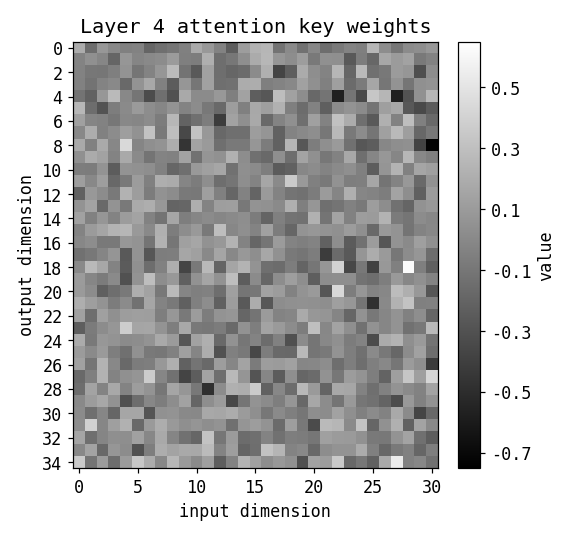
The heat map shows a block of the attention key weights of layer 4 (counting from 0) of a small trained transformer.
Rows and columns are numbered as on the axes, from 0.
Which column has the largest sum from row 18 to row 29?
28
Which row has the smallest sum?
4
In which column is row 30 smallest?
29
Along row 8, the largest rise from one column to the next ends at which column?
10
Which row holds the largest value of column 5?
34
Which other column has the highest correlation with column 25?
9
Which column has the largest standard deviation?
30
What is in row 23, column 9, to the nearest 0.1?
0.2
